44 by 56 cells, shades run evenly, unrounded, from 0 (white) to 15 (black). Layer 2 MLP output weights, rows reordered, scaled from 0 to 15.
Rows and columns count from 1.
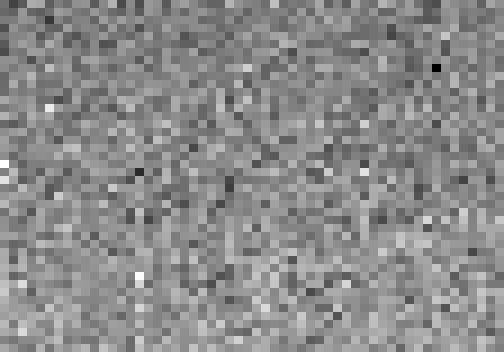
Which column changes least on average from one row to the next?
18
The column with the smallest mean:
16
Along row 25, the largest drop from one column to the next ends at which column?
7
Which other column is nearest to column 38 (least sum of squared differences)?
20
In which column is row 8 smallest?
43
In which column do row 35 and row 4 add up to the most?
25
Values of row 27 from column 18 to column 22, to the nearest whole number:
8 9 5 8 6
